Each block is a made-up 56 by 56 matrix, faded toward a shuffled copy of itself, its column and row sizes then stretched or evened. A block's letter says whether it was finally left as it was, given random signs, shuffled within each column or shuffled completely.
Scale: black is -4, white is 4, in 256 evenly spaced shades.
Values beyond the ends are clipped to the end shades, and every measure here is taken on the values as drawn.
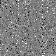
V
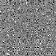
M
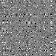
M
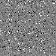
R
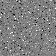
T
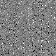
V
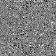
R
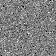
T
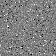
T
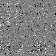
R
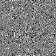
R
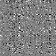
M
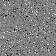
T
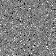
V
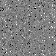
V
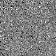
R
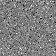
T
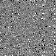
R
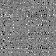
M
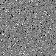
T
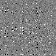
R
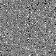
V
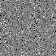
V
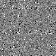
R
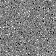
T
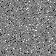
T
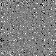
R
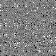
M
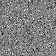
T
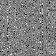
V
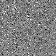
V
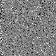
V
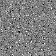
V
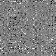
M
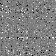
R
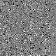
R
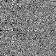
R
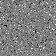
T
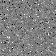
T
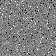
T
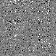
R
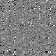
M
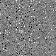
V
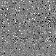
R
